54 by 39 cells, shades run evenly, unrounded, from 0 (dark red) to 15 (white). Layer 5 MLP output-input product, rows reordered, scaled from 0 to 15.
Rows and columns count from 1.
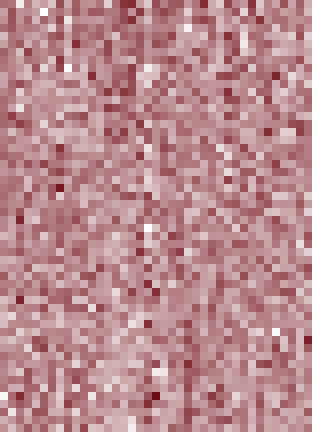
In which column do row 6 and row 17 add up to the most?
31
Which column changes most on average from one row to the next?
19
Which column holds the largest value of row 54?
17
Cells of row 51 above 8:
18
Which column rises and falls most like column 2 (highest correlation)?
10
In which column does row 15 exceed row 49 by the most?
28
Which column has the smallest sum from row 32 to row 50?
24
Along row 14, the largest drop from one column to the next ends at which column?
4
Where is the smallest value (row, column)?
50, 20
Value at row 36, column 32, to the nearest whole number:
11
